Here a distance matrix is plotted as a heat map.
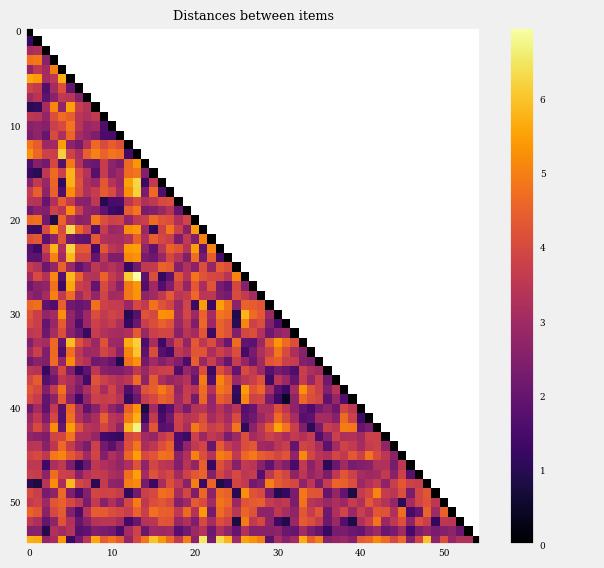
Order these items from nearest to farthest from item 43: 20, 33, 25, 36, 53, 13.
53, 36, 25, 33, 20, 13
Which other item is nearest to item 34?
42
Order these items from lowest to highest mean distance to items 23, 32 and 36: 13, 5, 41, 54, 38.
41, 38, 5, 54, 13
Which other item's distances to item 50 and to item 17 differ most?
45
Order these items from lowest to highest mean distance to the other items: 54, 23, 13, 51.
51, 23, 54, 13
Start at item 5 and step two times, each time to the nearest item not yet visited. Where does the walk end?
29
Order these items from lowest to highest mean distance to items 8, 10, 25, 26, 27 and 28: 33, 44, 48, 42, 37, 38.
48, 33, 42, 44, 37, 38
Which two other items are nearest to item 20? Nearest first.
3, 29
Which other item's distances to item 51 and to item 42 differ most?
26
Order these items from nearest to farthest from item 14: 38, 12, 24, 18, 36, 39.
24, 36, 18, 39, 38, 12
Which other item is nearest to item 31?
39
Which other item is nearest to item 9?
18
